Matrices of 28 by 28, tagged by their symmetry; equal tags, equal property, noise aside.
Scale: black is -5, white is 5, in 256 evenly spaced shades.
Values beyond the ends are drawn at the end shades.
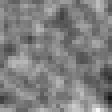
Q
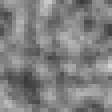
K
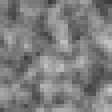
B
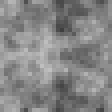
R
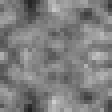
R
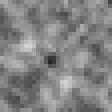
K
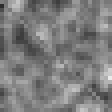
B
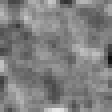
Q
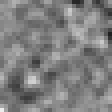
K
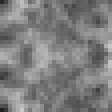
R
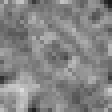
K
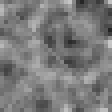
K
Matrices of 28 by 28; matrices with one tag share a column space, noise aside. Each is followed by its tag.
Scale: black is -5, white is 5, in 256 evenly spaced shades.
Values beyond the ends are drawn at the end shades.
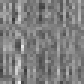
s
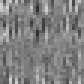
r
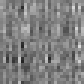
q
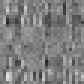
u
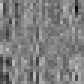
u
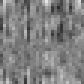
r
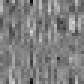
r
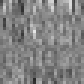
r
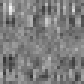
u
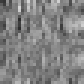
r
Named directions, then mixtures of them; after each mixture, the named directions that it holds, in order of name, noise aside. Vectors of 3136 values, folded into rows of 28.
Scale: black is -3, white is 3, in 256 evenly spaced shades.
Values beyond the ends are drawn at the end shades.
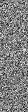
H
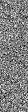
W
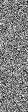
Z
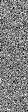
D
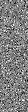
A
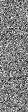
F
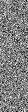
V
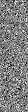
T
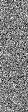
D, F.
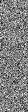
D, H, W.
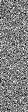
D.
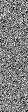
D, T, V.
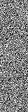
F, H.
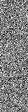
F.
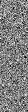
D, V.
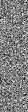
D, V, W.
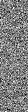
D.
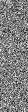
D, V.
